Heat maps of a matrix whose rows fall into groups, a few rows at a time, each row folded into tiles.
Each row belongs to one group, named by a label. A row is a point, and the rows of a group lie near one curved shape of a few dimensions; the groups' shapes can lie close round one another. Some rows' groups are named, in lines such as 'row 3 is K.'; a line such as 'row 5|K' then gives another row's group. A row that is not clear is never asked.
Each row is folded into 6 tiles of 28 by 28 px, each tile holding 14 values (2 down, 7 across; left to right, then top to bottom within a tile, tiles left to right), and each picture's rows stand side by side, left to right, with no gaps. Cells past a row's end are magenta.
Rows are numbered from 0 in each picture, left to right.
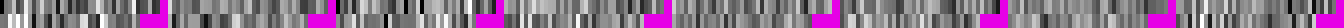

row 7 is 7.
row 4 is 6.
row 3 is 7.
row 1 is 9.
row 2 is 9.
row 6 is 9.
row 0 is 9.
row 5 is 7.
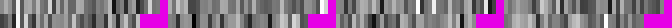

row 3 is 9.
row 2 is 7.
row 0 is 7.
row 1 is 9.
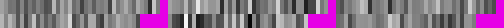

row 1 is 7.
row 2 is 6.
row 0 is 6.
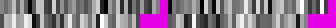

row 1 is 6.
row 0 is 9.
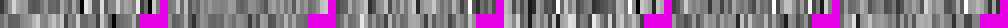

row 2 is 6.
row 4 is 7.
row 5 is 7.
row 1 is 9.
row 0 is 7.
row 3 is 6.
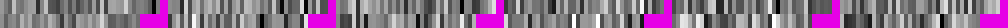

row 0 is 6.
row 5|9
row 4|9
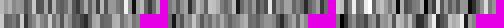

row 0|6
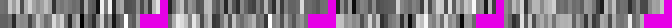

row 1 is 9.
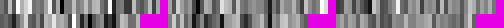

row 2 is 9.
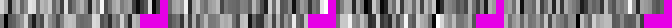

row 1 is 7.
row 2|9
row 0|9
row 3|6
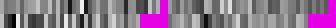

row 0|7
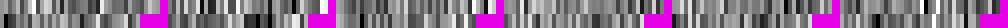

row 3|7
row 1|6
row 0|9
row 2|6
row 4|7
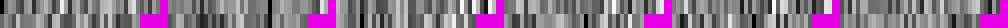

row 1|6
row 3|7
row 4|7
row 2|6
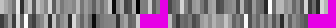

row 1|7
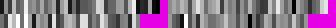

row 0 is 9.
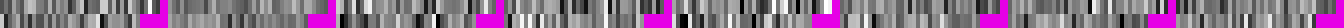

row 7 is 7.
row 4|7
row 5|9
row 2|9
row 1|6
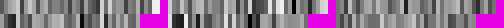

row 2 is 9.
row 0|7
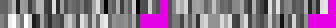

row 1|7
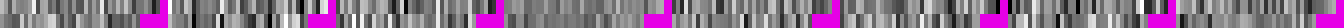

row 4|7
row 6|9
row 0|6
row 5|7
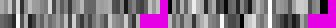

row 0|7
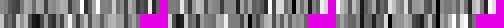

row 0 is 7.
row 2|6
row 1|7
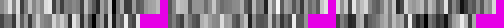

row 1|7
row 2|6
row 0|7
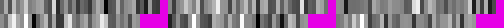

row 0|9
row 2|7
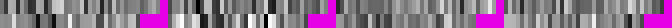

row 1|9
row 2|9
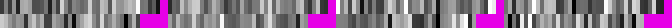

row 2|6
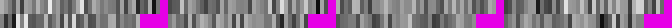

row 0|7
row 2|6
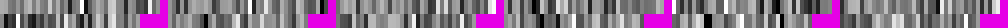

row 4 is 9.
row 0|7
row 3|9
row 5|7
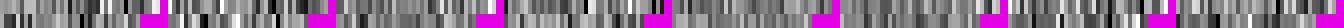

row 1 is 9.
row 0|7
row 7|6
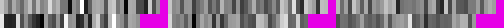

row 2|6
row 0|7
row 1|6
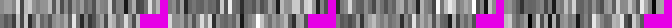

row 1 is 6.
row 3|6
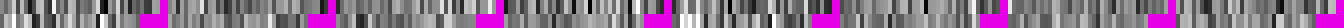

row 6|6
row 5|9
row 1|6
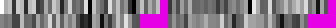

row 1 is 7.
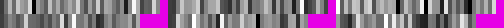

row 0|6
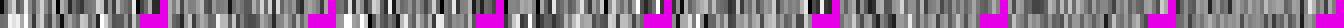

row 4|9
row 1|6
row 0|9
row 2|9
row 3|6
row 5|9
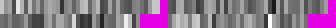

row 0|6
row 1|9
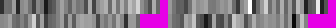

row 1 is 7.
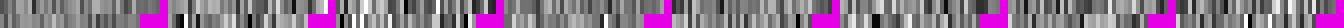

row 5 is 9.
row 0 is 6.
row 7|7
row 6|6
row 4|7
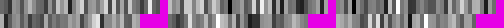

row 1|6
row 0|9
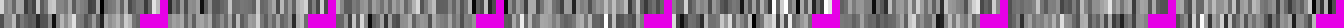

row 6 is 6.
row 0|6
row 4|7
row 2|7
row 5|6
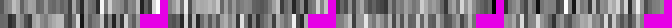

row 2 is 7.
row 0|7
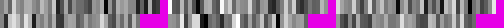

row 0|9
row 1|9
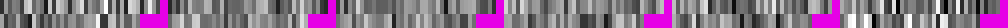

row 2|7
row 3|6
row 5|9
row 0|9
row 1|7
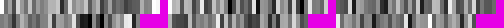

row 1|6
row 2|7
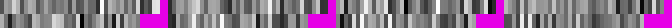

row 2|9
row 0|7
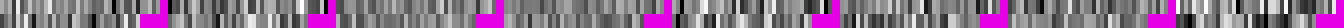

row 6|9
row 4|9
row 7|6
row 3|6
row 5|7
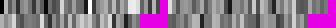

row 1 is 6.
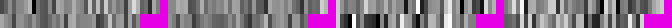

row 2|7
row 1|9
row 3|7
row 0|6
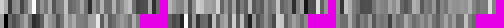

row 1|7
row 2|9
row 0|9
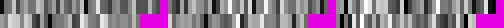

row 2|9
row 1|7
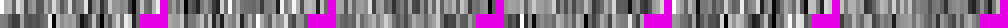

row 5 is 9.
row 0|6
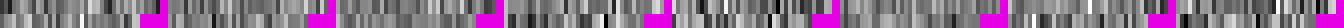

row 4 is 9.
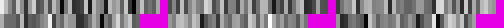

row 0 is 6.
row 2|9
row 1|9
